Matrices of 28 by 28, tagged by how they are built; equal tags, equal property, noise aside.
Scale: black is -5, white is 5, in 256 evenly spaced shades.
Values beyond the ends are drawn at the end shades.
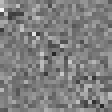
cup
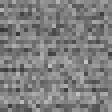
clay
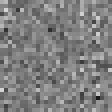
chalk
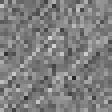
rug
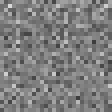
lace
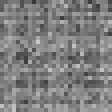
clay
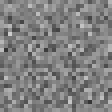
lace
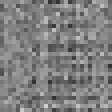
clay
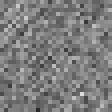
rug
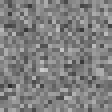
lace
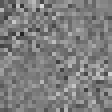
cup
